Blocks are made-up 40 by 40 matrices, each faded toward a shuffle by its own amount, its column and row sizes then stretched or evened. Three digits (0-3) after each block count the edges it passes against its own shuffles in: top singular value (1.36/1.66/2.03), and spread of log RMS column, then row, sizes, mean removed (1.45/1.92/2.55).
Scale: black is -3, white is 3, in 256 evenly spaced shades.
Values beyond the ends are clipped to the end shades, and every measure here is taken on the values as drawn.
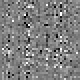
1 3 1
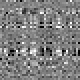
3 0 3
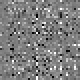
2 2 1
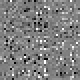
1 2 1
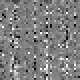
2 3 0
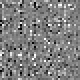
2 2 1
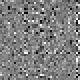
2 2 1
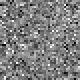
1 1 0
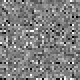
2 1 2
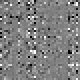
1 3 2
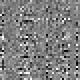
1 3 2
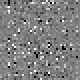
0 2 1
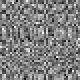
3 0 0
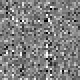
1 2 1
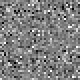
0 1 1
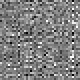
3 2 1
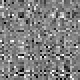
3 0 2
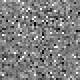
0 0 0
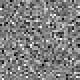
2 0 0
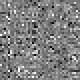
2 1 0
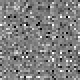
1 1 2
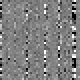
3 3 0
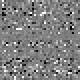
0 1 3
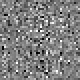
2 2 1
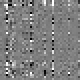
3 3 2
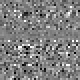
1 0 3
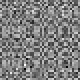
3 0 0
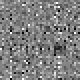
2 2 1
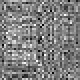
3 2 0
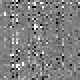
2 3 1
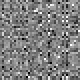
3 2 0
